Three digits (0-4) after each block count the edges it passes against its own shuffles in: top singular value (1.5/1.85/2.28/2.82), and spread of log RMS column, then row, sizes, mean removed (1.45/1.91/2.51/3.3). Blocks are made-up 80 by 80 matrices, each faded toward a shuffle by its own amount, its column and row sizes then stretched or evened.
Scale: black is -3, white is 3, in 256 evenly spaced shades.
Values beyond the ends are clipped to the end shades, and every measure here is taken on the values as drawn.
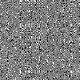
2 3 0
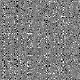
2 3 2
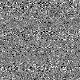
1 0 3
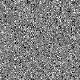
1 2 0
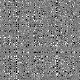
2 3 3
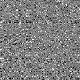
2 0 2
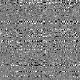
3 2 4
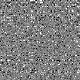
2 0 2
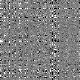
2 4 3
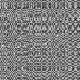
4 2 1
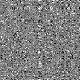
2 1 1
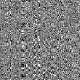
3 3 0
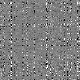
2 4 3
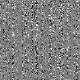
0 4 1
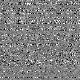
0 0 4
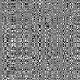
4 4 2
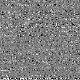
1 0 4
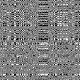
4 2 4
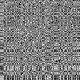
4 0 2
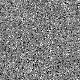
0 1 0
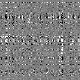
3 3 4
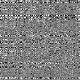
3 2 4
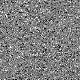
0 0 2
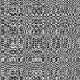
4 4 3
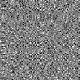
3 1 1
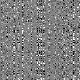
3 4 1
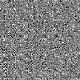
2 1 0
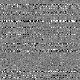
3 1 4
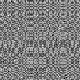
4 1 1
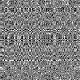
4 0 3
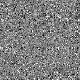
1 0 1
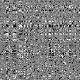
3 2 3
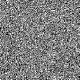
1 1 0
